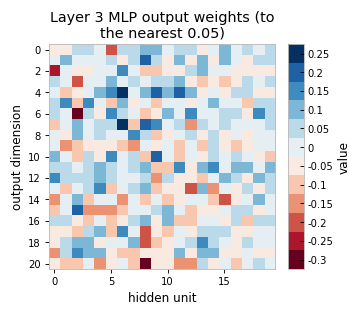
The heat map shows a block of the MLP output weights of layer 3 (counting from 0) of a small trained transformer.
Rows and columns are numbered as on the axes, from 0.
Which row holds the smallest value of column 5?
0
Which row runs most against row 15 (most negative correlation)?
6
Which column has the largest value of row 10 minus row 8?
9
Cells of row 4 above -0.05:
14
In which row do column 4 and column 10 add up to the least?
20
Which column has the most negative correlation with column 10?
13
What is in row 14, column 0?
-0.15
